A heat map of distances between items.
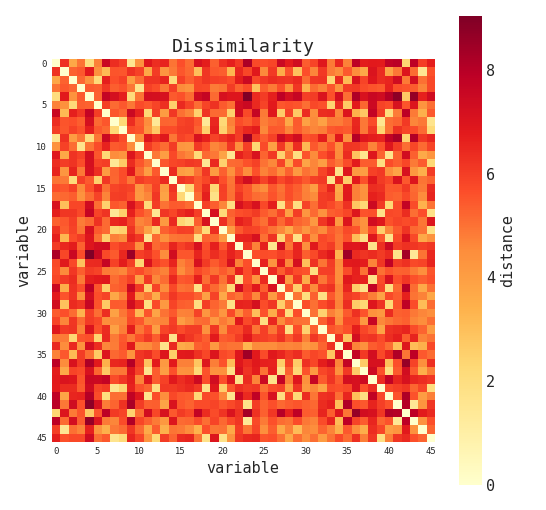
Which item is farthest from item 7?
4
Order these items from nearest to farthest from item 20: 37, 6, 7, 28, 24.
7, 28, 37, 6, 24
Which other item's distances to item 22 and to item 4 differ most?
38
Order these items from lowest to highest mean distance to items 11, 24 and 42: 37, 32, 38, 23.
37, 32, 38, 23
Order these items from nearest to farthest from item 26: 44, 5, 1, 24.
24, 44, 1, 5
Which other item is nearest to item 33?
14
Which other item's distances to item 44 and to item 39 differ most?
1
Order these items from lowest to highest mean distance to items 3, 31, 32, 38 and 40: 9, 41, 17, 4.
17, 41, 9, 4
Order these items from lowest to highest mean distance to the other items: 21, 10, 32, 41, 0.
21, 10, 32, 41, 0
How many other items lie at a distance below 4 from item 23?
3
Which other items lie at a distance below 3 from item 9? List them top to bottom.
0, 4, 42
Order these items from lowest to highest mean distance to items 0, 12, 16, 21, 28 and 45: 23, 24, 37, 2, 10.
37, 10, 2, 24, 23
